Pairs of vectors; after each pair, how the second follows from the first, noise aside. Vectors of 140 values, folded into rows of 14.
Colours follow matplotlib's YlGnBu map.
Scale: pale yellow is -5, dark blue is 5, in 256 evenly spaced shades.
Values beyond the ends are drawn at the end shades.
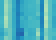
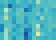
wrapped around, negated, partly zeroed.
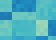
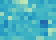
negated, partly zeroed.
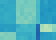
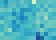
wrapped around, negated, partly zeroed.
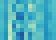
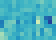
wrapped around, partly zeroed.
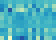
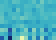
negated, partly zeroed.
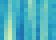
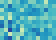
sign-scrambled.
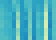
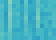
reversed, shrunk.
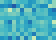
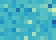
negated, partly zeroed.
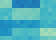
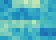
negated.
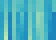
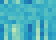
wrapped around, partly zeroed.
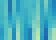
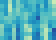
negated.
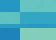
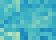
negated, partly zeroed.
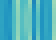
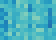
wrapped around, negated, partly zeroed.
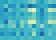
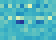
wrapped around, negated, partly zeroed.
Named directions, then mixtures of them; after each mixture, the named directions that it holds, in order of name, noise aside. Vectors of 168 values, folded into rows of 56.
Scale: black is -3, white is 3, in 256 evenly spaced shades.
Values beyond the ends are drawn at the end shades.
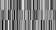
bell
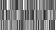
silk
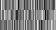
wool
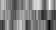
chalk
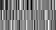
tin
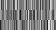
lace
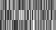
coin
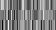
bell.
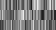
chalk, coin, tin.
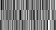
lace, tin.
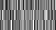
coin, silk, tin.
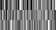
tin.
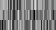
bell, chalk, lace.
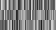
bell, coin, wool.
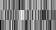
chalk, coin.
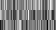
chalk, lace.
